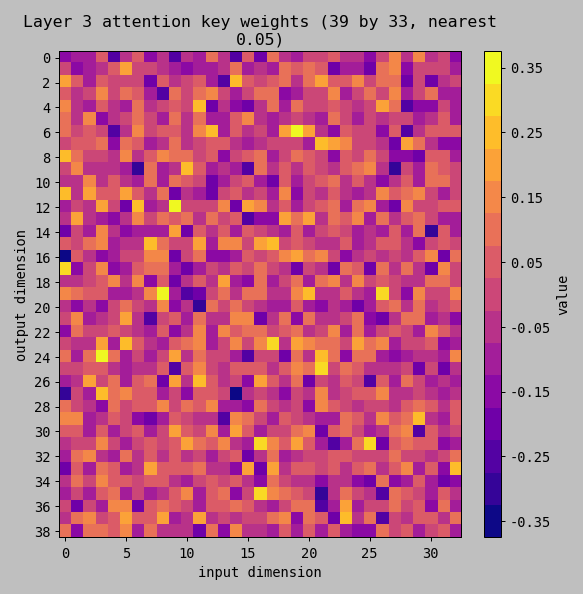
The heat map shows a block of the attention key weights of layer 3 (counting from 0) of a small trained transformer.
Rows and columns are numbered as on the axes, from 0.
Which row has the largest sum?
23
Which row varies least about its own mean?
32
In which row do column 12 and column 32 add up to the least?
4
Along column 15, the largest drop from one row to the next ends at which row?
13
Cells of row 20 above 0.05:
6
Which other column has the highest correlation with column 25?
10
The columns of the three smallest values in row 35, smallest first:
21, 26, 14
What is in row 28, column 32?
0.05
